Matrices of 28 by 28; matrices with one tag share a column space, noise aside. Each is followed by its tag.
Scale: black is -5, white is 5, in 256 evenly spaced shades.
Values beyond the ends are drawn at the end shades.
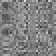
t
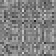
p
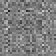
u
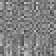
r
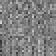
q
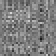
p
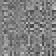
r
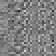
u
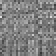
q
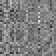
p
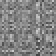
t
